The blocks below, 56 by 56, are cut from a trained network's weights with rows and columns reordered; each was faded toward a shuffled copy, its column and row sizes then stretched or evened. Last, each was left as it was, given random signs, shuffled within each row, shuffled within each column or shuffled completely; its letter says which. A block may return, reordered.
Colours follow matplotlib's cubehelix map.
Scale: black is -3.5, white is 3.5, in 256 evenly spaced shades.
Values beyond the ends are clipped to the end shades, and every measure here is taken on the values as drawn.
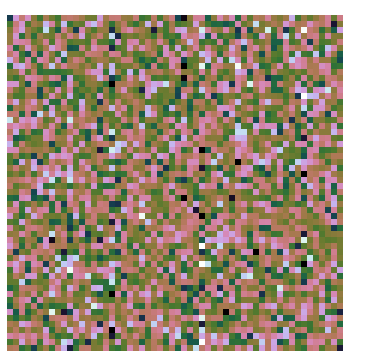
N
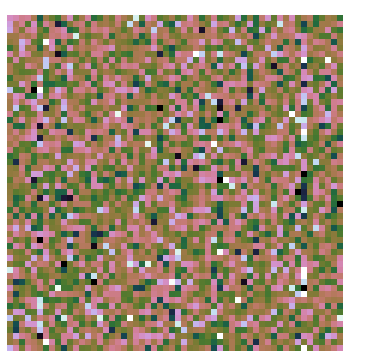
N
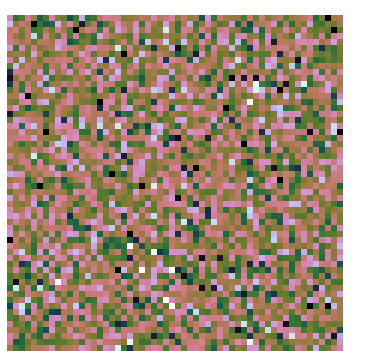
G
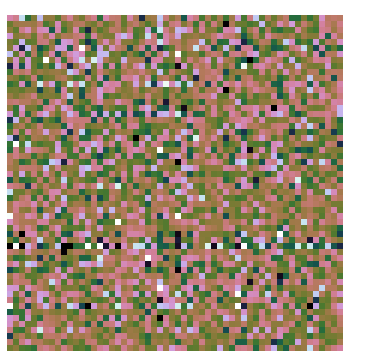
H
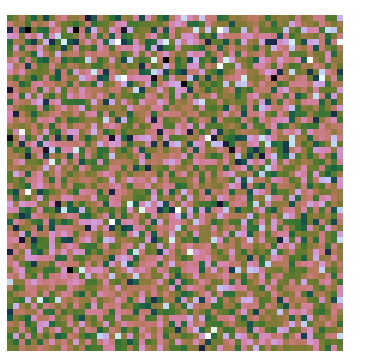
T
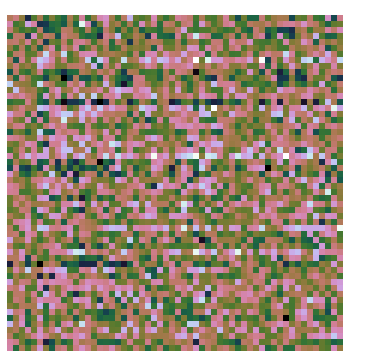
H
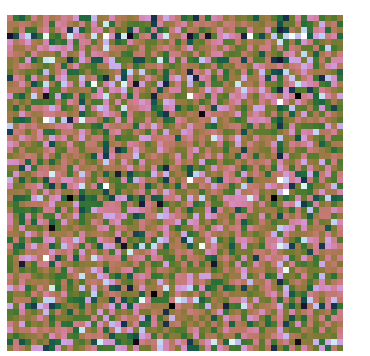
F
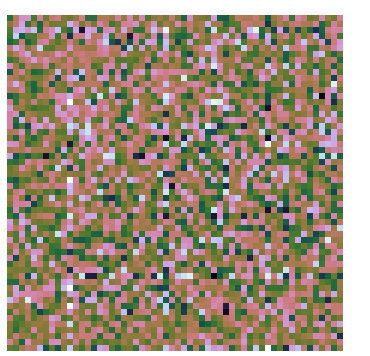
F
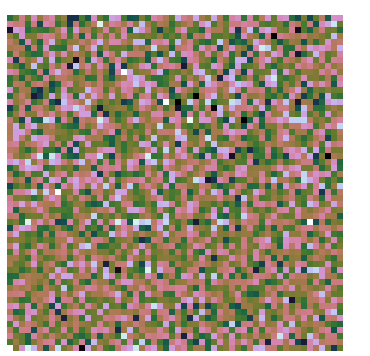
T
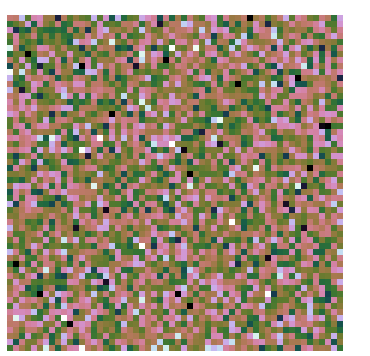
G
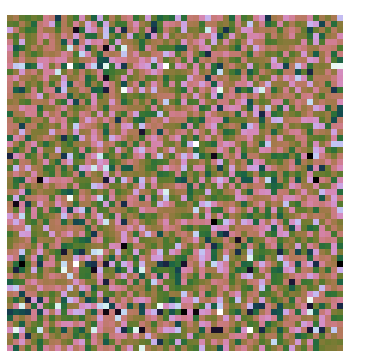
H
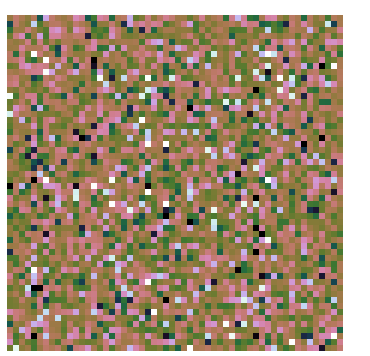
N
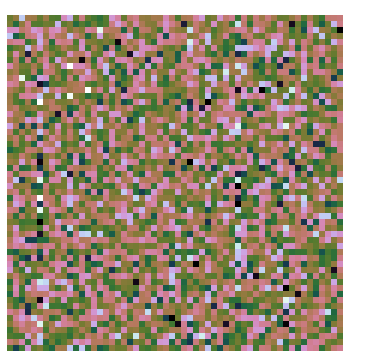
N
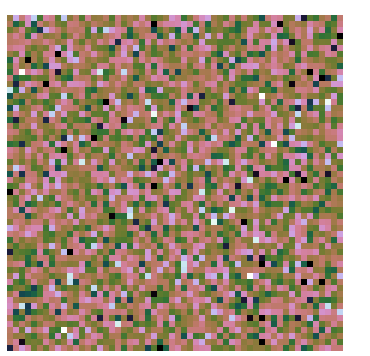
G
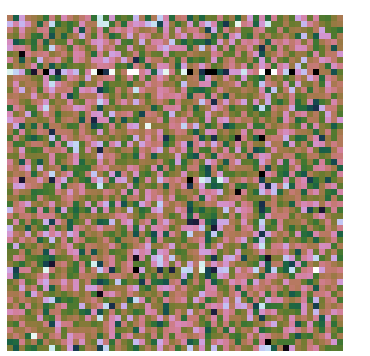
F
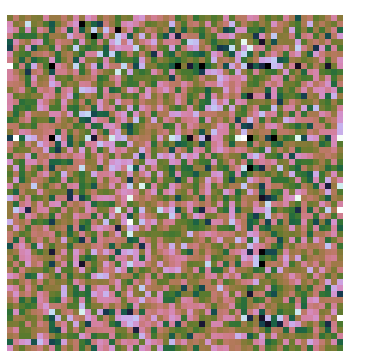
H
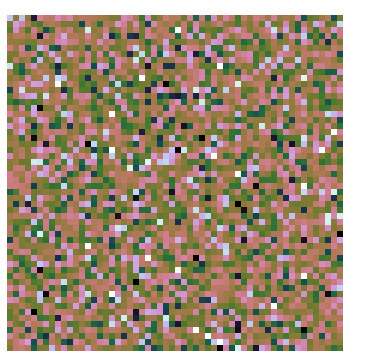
N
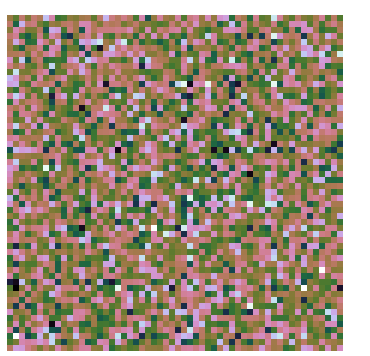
F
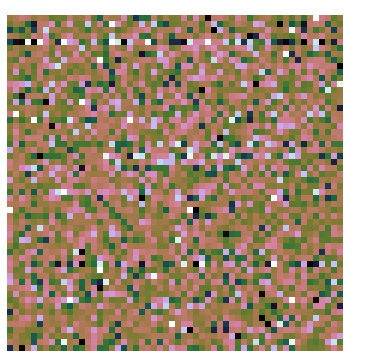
T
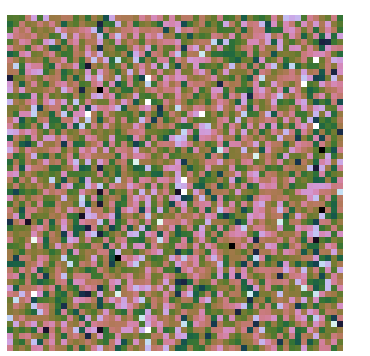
N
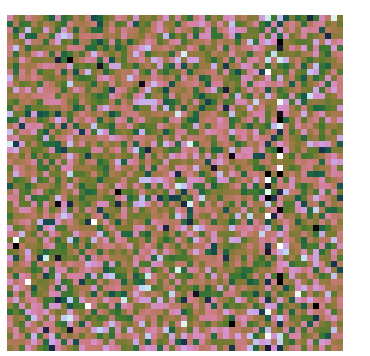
N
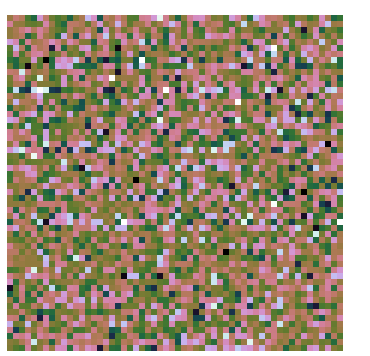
T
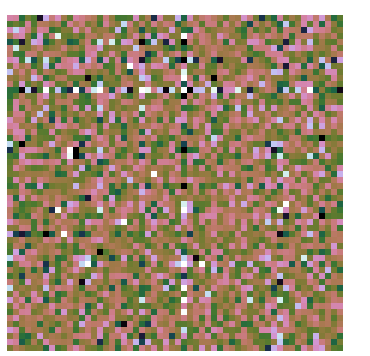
F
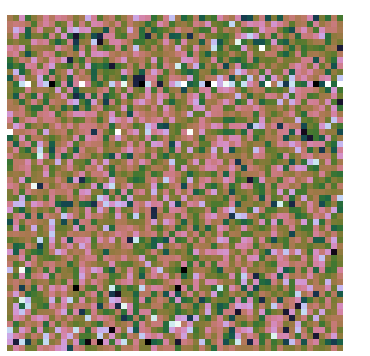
T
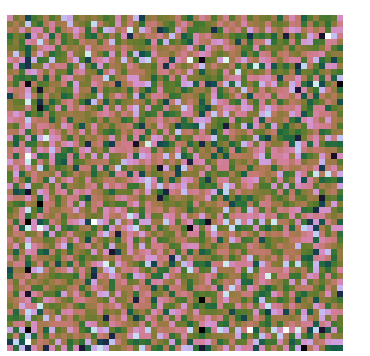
H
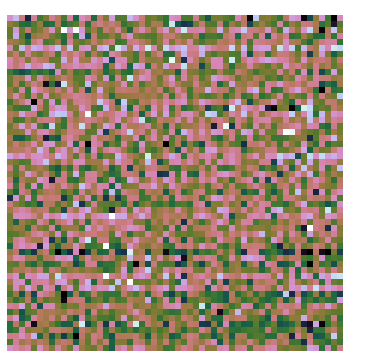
H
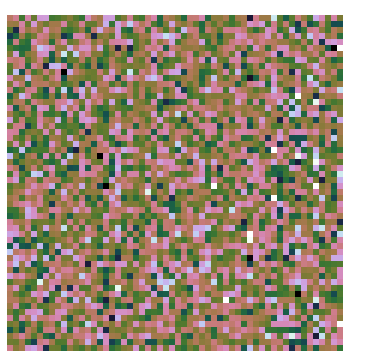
N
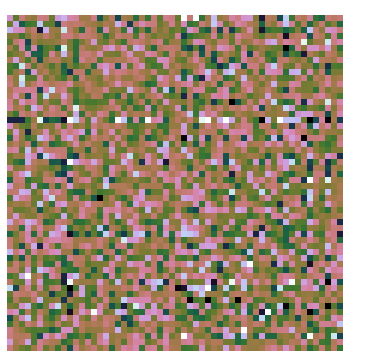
H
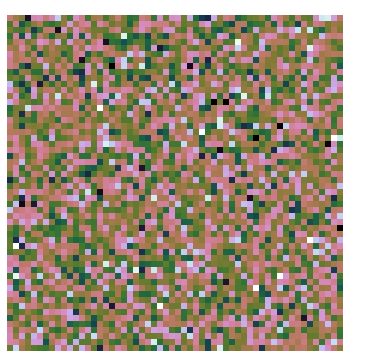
G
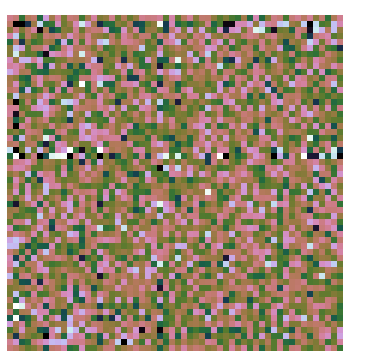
F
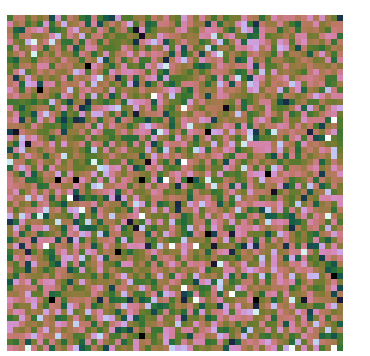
G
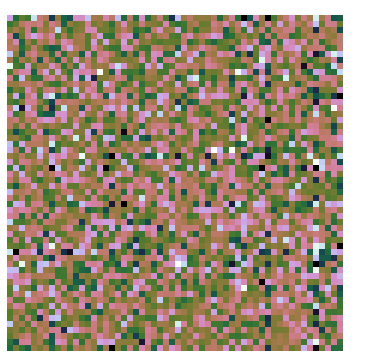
F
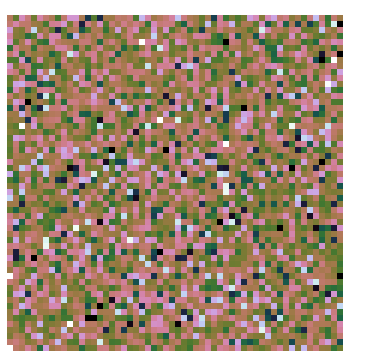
G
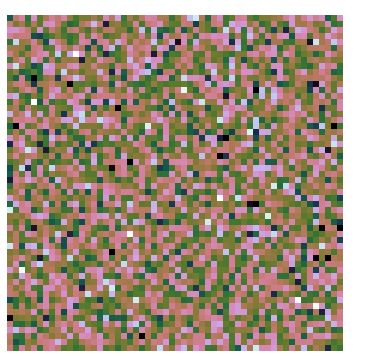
G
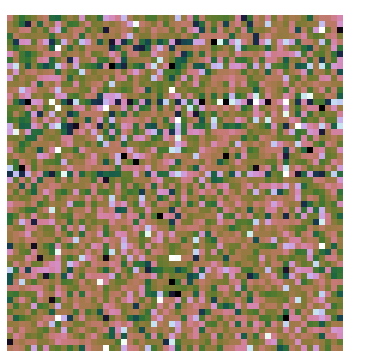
F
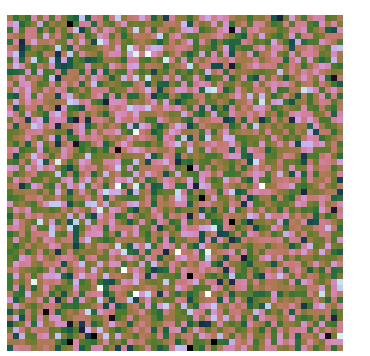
N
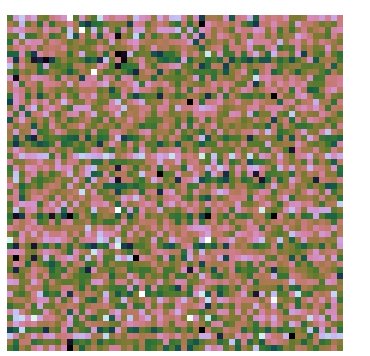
H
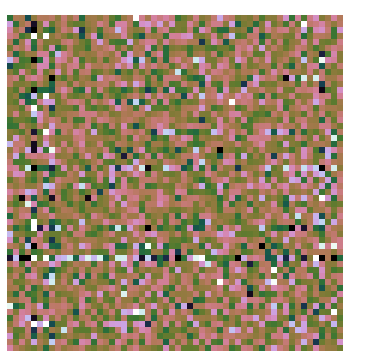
F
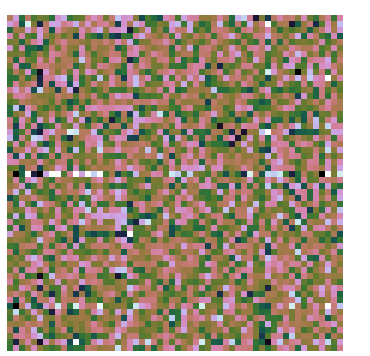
H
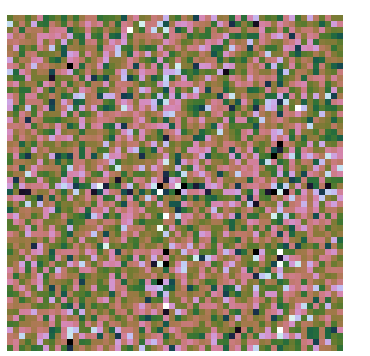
H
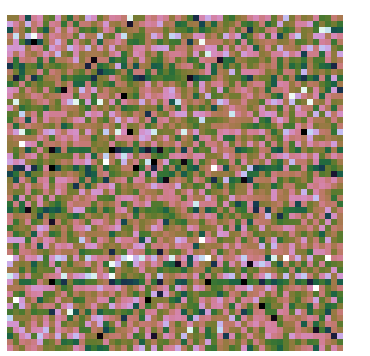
T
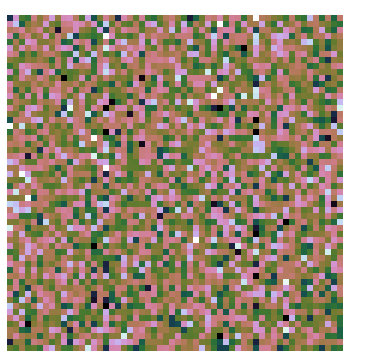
N
